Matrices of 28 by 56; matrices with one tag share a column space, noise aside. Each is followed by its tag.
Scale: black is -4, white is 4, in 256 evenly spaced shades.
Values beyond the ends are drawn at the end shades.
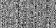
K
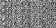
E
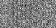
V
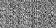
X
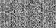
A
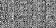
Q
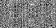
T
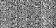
E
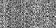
A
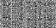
E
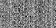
A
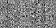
A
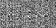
X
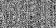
Q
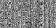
K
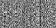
A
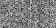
V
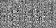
A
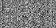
A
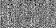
T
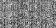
K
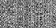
A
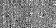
T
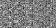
V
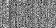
T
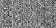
V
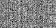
Q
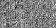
K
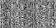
K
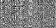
E
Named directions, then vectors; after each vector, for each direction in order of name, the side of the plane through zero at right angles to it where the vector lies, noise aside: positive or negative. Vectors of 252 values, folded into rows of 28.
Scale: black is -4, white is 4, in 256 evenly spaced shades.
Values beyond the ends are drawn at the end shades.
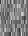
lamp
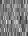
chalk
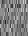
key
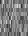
positive, negative, positive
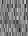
negative, positive, positive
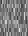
positive, negative, negative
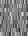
negative, negative, positive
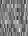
positive, negative, negative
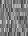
positive, negative, positive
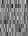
negative, positive, positive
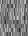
negative, positive, positive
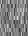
negative, positive, positive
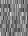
negative, negative, positive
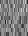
positive, positive, positive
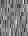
positive, positive, negative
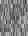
negative, negative, negative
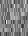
positive, positive, positive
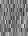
negative, negative, negative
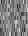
positive, positive, negative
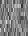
positive, negative, positive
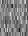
negative, positive, positive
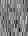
negative, negative, positive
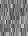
negative, negative, negative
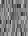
negative, positive, negative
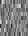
positive, negative, positive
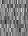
negative, positive, positive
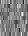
negative, negative, positive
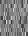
positive, positive, positive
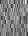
positive, positive, positive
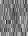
negative, negative, negative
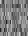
negative, positive, negative
